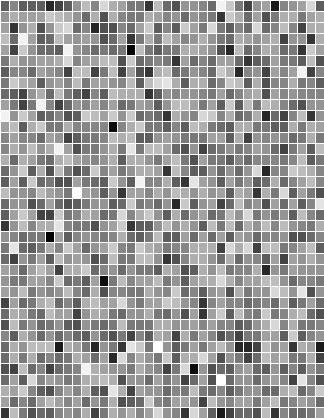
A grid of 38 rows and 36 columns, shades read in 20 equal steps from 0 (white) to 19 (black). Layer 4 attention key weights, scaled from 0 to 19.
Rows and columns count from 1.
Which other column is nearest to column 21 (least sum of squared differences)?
24
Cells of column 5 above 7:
23
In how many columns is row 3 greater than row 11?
17
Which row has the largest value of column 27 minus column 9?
7
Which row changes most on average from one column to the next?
32
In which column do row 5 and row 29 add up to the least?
8
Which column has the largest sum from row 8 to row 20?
30
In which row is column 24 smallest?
3
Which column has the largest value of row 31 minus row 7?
34
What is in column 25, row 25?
5
